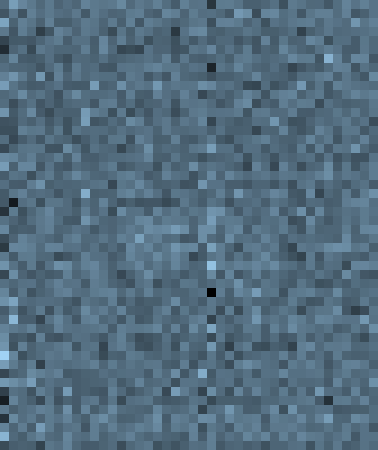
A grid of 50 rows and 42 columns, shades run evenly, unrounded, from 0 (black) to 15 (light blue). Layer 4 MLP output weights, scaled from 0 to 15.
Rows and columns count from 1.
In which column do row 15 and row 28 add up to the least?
1
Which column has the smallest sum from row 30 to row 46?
9
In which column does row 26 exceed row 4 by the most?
20
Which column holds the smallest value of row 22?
36
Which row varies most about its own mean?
33
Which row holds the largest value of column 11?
10
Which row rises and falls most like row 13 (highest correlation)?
4
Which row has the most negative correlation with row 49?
47
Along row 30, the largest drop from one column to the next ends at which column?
25
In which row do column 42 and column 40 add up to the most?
3
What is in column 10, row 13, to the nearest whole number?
11
